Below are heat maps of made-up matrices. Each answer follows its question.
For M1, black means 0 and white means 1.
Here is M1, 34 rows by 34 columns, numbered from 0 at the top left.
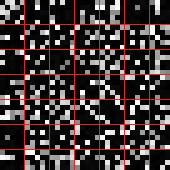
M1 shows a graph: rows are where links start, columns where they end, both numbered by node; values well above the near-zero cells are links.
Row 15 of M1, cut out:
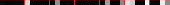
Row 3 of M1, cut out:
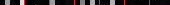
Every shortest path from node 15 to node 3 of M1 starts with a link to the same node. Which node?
node 26
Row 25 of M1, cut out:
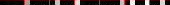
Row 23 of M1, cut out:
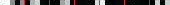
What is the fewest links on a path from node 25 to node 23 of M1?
3
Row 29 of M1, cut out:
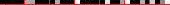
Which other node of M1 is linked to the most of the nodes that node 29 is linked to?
node 5
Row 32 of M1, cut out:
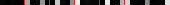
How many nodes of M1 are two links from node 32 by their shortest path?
9
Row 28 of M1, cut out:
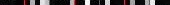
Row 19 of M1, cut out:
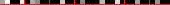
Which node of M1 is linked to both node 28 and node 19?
node 6
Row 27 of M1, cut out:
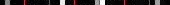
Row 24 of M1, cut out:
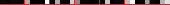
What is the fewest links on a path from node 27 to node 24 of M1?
3
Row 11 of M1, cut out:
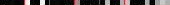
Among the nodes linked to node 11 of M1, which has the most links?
node 31
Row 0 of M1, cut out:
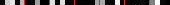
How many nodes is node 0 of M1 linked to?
11
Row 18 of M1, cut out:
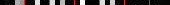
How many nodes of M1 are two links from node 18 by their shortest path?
10
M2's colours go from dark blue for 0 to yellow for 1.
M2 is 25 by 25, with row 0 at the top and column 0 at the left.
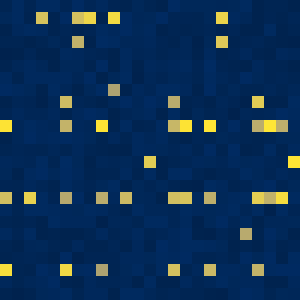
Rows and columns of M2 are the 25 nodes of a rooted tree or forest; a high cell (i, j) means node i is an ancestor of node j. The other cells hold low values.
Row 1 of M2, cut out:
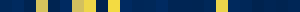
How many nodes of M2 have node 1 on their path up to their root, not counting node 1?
5
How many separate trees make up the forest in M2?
6
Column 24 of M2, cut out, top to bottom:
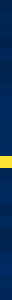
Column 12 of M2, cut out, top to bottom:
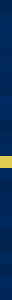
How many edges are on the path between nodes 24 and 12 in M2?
2
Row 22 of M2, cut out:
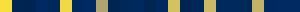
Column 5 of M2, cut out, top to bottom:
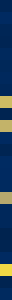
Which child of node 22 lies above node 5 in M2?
8
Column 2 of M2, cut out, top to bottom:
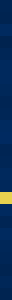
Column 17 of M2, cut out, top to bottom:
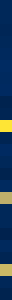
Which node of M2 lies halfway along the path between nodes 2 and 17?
10
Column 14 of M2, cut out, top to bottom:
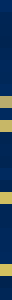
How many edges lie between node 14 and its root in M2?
4
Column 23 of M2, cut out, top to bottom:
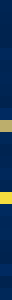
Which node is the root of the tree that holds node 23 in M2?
16
